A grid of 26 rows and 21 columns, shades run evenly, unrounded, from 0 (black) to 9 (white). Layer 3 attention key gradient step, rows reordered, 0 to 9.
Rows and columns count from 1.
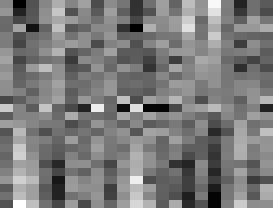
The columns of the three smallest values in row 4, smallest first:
11, 3, 10
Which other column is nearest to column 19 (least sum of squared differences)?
2
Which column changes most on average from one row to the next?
12
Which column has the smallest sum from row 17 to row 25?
17
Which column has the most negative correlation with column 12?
1
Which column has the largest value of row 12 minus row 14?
13
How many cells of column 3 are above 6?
2
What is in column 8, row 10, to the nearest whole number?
4
